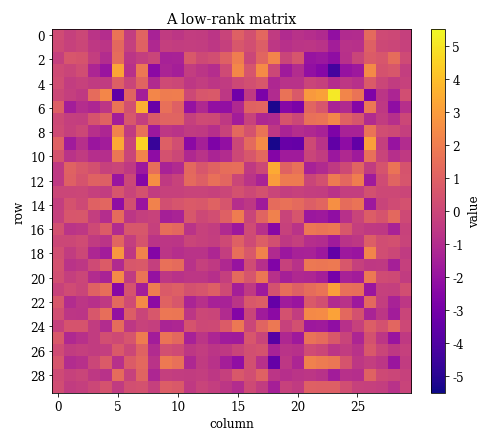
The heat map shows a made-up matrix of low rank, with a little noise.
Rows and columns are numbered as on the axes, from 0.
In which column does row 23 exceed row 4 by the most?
23
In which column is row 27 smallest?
18
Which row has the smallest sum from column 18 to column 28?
9
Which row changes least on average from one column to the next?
13
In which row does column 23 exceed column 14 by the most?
5
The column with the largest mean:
7
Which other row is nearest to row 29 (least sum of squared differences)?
16
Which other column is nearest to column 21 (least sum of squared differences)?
22
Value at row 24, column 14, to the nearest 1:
1
